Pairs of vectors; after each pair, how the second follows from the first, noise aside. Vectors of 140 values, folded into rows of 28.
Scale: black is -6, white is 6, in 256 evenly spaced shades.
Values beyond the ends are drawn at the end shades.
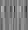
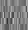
shuffled.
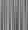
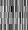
wrapped around, scaled up.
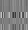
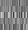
sign-scrambled.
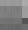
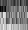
reversed, scaled up.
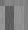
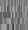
sign-scrambled.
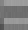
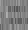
wrapped around, negated, partly zeroed.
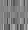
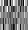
reversed, scaled up.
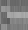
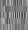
sign-scrambled.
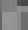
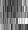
wrapped around, negated, scaled up.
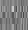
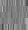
wrapped around, negated, partly zeroed.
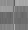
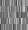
shuffled.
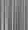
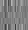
wrapped around, negated, partly zeroed.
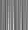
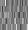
shuffled.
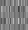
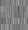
shrunk.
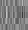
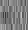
reversed.
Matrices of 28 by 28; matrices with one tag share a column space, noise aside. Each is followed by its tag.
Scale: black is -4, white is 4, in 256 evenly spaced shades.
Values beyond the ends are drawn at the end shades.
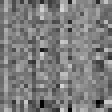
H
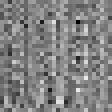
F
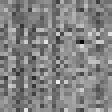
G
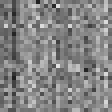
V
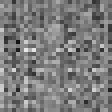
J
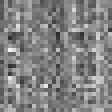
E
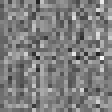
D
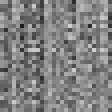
J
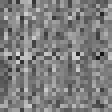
D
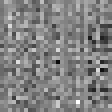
J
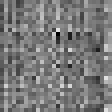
E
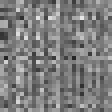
D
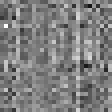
V
